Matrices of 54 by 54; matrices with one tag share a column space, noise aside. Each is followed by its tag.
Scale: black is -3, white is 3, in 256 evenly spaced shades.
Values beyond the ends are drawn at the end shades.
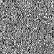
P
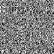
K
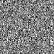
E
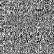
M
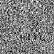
M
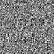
E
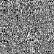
M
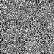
E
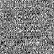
P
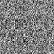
E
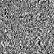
P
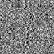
P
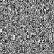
M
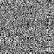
E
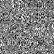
P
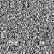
P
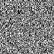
K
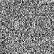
E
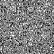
K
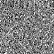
P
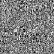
M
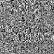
M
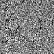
E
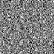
P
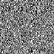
K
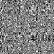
M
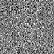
K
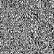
P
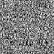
P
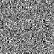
E
